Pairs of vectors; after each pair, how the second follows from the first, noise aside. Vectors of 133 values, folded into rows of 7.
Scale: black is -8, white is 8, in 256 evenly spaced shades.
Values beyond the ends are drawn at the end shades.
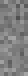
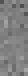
reversed, negated, partly zeroed.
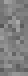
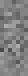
wrapped around.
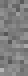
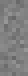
wrapped around, negated, shrunk.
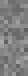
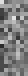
wrapped around, scaled up.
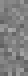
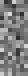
wrapped around, scaled up.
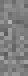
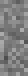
wrapped around.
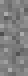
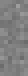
reversed, shrunk.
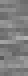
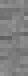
reversed, negated, shrunk.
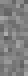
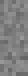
reversed, negated, shrunk.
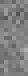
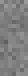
wrapped around, negated, shrunk.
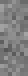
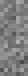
wrapped around.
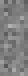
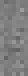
reversed, negated, shrunk.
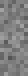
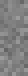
reversed, negated, shrunk.
